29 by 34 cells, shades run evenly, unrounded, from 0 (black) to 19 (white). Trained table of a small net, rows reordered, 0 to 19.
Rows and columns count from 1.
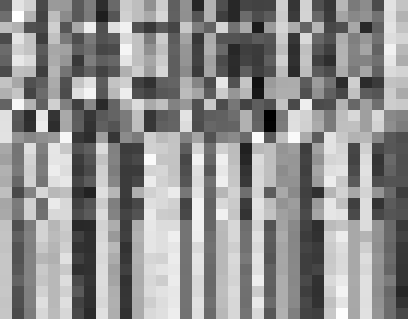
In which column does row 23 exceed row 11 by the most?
13
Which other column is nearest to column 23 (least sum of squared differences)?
27
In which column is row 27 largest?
29
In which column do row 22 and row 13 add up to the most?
22
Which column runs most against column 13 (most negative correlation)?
16
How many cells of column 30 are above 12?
16
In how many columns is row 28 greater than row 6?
22
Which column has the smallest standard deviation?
24
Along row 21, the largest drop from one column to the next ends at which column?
7
